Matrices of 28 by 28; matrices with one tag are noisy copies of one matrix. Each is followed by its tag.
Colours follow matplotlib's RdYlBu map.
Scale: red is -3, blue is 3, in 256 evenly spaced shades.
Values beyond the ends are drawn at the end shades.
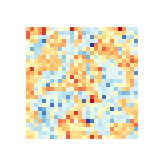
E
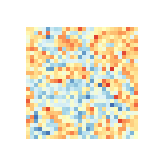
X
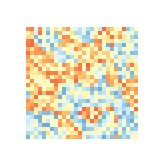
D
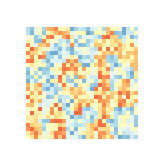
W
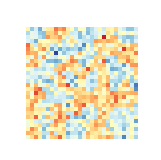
W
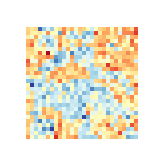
X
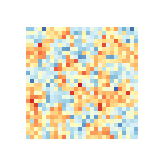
W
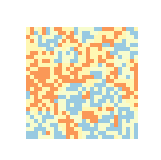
D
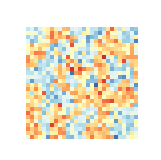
W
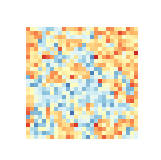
X
